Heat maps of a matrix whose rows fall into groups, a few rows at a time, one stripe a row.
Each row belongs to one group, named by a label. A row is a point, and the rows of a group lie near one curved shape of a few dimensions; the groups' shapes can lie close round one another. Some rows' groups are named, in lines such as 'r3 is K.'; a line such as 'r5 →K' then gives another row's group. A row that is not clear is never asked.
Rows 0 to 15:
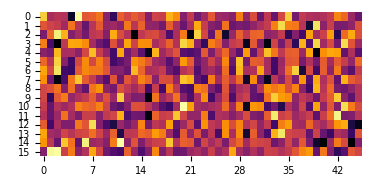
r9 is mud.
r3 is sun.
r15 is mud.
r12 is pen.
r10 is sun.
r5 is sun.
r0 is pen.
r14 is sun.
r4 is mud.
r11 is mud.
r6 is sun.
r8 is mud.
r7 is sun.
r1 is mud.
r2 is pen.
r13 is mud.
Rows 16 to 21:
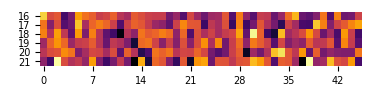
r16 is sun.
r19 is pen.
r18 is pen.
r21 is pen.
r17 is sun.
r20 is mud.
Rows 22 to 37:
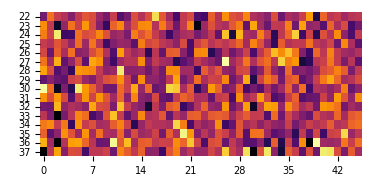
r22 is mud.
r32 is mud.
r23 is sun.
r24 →sun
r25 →pen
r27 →mud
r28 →pen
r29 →mud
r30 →pen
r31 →sun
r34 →pen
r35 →sun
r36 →sun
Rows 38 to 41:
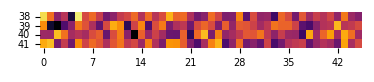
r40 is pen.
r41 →pen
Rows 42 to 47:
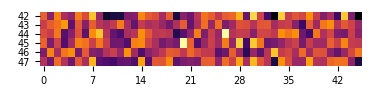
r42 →pen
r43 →pen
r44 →mud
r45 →sun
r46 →mud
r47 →pen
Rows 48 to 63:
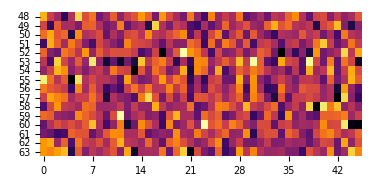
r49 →mud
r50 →pen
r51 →mud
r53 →pen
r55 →pen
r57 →pen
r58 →mud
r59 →pen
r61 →mud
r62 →pen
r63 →pen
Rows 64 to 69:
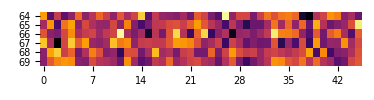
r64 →mud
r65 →mud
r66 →mud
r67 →sun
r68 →mud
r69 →mud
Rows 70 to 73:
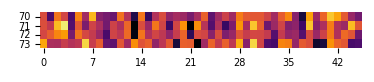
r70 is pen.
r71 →pen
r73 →sun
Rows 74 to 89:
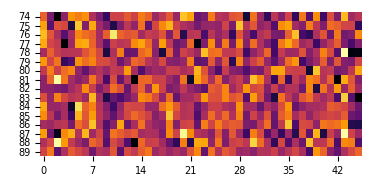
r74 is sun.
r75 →pen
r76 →sun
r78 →pen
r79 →sun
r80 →mud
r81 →pen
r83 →pen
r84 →pen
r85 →pen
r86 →pen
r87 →sun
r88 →pen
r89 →mud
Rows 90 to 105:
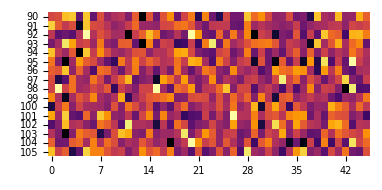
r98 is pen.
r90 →pen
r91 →pen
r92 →sun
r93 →pen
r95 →sun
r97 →mud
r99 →mud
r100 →mud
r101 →mud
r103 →mud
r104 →sun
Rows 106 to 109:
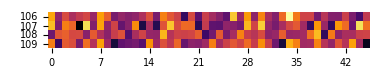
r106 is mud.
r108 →mud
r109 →pen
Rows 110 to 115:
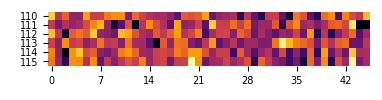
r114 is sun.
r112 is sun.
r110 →sun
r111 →pen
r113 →mud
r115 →sun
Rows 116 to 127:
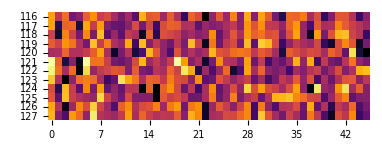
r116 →sun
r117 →pen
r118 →pen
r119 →sun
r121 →pen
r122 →pen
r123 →sun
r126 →sun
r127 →sun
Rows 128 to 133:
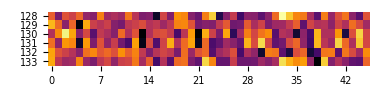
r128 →mud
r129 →pen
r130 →pen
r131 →pen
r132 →sun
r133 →mud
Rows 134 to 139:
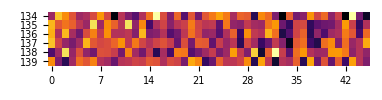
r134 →pen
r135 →sun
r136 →sun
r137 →sun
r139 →sun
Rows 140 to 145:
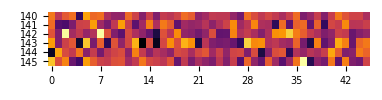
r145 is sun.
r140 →pen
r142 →mud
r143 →pen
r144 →mud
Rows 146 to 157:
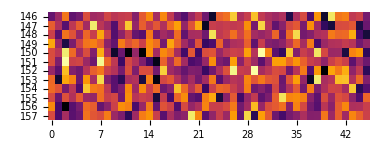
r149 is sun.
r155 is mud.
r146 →mud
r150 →pen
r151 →mud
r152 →mud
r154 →pen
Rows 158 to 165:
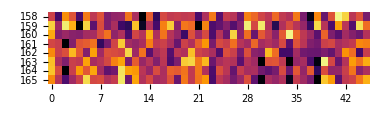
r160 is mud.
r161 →mud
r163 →sun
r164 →sun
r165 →sun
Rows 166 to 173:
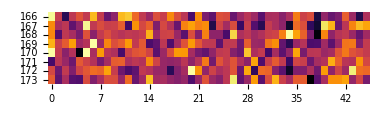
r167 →sun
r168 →mud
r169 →sun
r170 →pen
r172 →sun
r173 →mud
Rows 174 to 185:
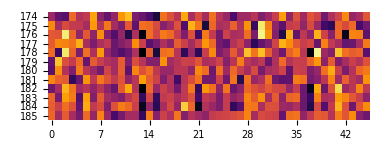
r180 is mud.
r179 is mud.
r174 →mud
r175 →sun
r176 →pen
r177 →mud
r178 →pen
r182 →pen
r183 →pen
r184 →pen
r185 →pen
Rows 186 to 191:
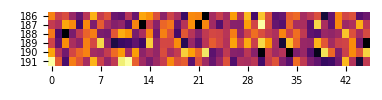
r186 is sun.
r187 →pen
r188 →mud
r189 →pen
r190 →sun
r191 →sun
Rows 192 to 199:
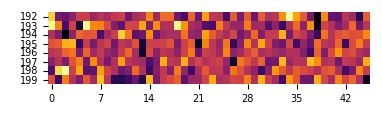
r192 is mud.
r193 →pen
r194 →mud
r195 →pen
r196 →pen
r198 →mud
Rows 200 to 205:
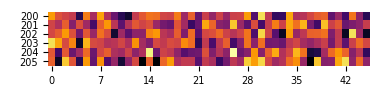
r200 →pen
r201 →mud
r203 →pen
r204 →mud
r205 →pen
